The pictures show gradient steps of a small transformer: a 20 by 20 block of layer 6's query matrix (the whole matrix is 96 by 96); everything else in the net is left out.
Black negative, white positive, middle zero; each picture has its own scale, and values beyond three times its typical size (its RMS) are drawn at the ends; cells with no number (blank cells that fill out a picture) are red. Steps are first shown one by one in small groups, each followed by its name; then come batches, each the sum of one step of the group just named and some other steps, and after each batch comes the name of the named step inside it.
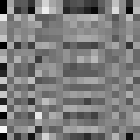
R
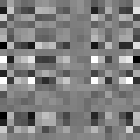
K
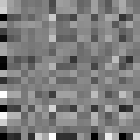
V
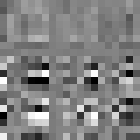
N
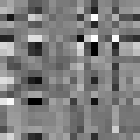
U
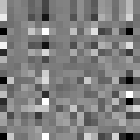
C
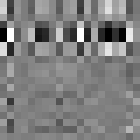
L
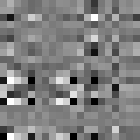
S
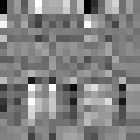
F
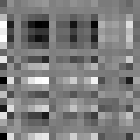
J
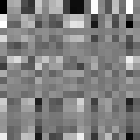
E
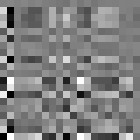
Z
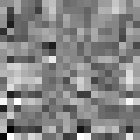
Z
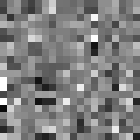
U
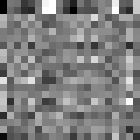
R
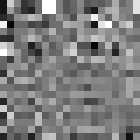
R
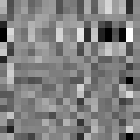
L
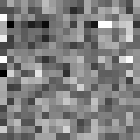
J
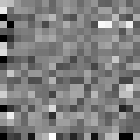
V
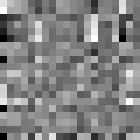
V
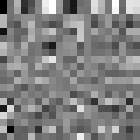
E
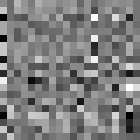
N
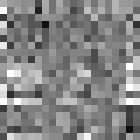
J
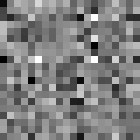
F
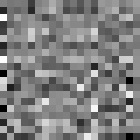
C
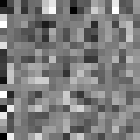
J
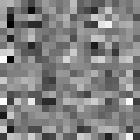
Z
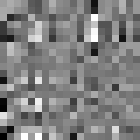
S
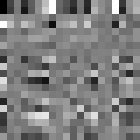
N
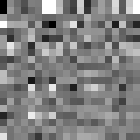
F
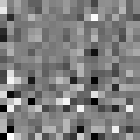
S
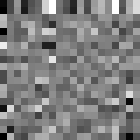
C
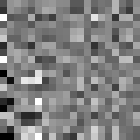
K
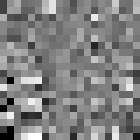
K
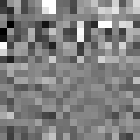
L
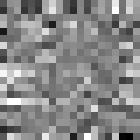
C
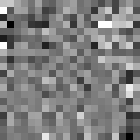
C
